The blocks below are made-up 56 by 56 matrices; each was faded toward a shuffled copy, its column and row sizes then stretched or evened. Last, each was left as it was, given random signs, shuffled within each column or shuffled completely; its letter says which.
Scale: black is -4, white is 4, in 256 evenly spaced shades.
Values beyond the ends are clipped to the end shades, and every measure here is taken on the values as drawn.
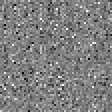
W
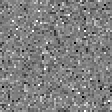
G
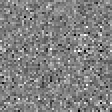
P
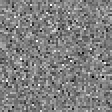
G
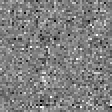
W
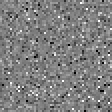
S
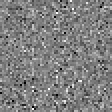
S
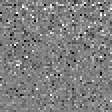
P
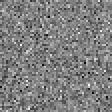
G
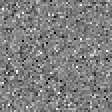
G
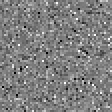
G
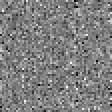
S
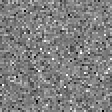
G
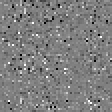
P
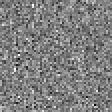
S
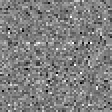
W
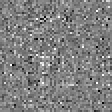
W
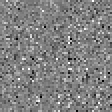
P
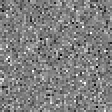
G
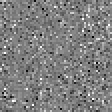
S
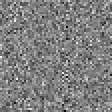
S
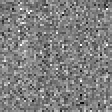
S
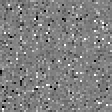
S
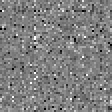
P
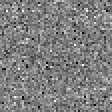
P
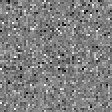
P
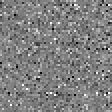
P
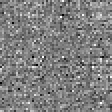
W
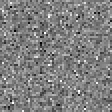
S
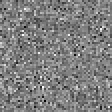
P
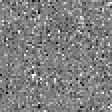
S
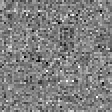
W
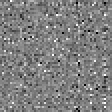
W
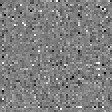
W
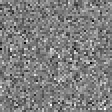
P
